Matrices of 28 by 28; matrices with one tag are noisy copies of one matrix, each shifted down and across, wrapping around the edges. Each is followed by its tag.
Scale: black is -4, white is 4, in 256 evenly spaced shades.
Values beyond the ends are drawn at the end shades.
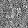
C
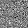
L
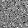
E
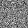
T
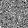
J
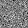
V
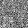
C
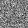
J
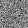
J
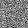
T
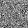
E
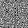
L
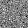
T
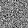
L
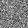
V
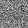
V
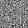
L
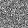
E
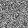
T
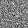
T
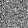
L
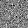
L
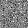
E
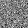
E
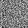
L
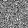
E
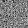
L
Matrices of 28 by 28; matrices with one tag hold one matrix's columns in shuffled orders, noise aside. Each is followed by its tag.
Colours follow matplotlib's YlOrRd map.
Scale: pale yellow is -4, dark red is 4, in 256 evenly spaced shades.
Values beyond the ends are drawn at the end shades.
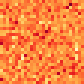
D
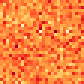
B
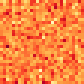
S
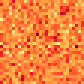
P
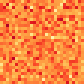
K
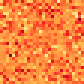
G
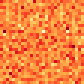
B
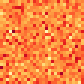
B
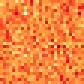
P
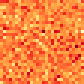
B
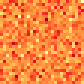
G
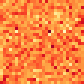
B
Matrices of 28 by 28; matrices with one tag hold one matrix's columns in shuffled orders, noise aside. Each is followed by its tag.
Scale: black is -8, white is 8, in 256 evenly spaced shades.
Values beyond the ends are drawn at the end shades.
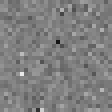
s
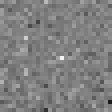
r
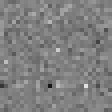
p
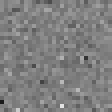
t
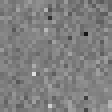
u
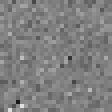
t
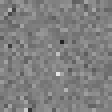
s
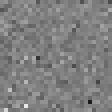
t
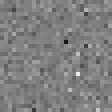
s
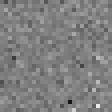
t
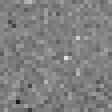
r
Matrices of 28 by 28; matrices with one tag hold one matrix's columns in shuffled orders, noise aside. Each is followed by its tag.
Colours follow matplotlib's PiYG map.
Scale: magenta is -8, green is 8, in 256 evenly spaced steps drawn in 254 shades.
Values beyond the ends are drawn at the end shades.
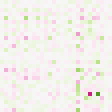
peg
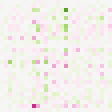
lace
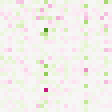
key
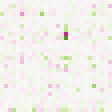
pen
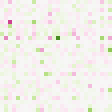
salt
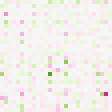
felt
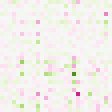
felt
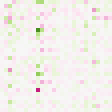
key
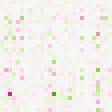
peg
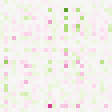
lace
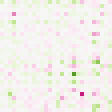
felt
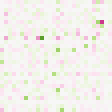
salt
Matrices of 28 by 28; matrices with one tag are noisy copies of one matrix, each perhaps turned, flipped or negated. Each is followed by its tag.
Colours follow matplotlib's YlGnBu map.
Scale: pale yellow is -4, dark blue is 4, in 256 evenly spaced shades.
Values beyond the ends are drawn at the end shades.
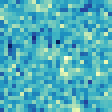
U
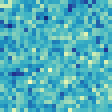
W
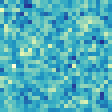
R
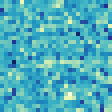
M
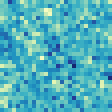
U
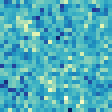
R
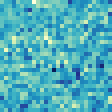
U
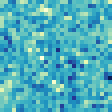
U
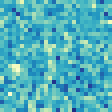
M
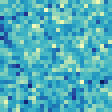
W
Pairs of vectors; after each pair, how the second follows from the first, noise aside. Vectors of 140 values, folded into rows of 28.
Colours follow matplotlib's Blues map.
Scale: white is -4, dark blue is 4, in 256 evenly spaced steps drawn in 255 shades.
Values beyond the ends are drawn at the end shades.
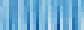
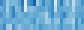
reversed, negated, partly zeroed.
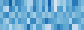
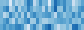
negated.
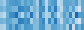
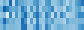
reversed, negated.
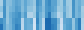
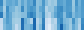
negated.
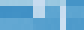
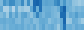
negated, partly zeroed.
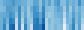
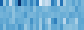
reversed, negated, partly zeroed.
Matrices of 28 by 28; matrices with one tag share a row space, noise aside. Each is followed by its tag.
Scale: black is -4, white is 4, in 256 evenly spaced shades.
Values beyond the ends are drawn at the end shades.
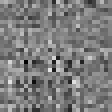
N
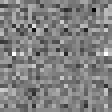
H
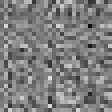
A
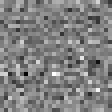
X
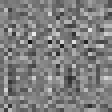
A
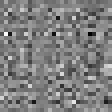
A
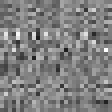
H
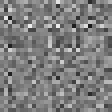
A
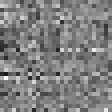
H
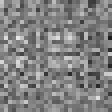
X
